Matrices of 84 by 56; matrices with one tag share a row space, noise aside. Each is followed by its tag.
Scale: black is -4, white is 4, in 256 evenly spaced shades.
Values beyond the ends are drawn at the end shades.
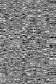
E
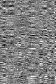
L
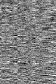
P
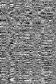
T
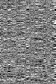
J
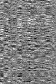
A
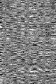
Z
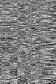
P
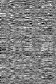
T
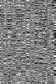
J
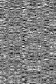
E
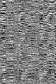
L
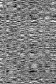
Z
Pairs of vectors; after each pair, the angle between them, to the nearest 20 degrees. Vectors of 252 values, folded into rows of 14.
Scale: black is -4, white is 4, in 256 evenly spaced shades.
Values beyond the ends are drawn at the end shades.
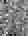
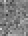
140 degrees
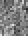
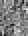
160 degrees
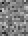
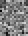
60 degrees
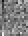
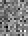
80 degrees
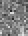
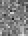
20 degrees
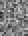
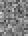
160 degrees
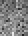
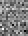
100 degrees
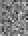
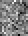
140 degrees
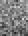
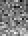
160 degrees
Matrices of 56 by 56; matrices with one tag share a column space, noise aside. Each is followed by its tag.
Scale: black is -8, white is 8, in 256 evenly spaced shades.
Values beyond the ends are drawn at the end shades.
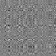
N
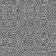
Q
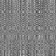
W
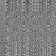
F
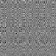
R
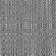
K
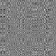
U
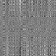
F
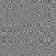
R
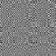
R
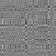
N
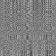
W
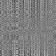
W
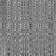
K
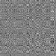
Q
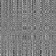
W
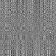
W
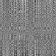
W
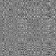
U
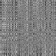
K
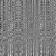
K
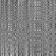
K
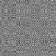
Q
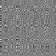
N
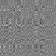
N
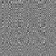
R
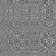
Q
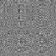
Q
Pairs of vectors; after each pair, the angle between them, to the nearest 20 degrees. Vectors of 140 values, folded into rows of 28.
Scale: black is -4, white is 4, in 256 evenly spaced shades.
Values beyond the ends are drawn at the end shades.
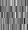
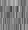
60 degrees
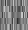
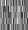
160 degrees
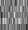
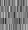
140 degrees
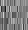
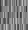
80 degrees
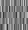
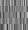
20 degrees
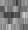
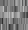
140 degrees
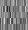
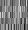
80 degrees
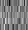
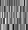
40 degrees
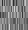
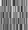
60 degrees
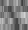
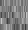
60 degrees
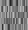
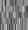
60 degrees
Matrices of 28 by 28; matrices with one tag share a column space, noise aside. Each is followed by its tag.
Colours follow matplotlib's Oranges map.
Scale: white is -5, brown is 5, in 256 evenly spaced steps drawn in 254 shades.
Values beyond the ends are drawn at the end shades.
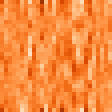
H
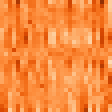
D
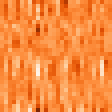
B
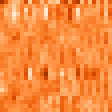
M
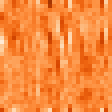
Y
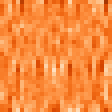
B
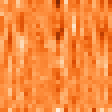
Y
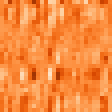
M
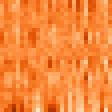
D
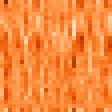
Y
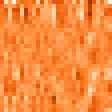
M
